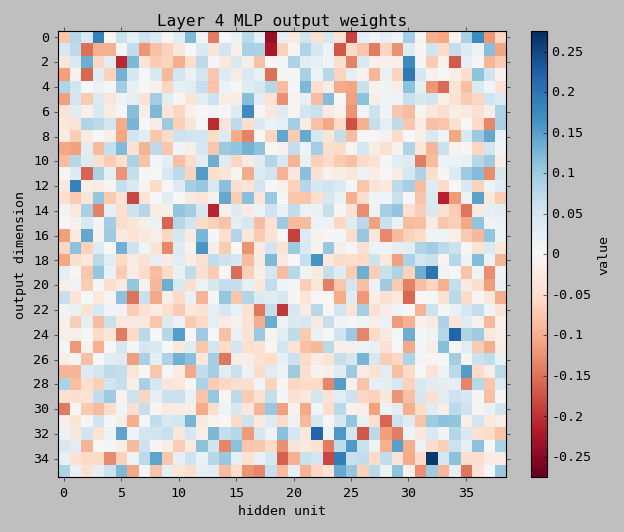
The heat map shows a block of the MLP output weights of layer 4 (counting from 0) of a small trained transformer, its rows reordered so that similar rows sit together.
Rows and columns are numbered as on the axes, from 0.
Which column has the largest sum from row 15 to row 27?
34
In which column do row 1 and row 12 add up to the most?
1
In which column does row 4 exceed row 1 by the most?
18
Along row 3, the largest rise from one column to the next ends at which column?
30
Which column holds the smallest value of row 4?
33
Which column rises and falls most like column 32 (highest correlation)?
24
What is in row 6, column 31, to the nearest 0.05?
0
